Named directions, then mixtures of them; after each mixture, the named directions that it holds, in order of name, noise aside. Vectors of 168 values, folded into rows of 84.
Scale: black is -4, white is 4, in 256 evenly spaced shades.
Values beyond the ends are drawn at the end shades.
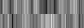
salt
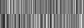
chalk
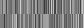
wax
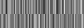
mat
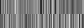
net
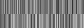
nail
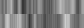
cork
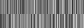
nail.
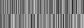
nail.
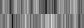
salt.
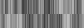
cork.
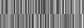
mat.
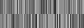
nail, net, salt.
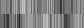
chalk, cork, wax.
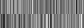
chalk.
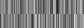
mat, nail.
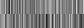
chalk, nail.
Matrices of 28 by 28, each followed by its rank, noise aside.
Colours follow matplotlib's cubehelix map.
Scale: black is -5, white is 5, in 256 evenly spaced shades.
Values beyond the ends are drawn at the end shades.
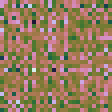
four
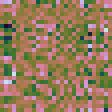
five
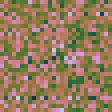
five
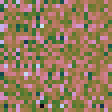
four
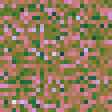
eight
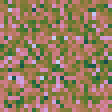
eight
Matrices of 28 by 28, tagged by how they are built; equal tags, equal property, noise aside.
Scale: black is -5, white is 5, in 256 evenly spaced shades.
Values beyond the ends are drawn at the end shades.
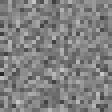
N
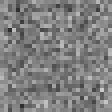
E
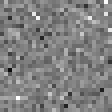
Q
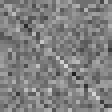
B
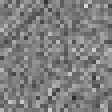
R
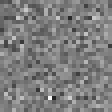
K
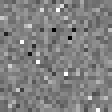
Q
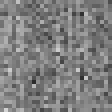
E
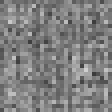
E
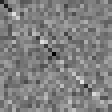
B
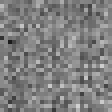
E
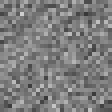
R
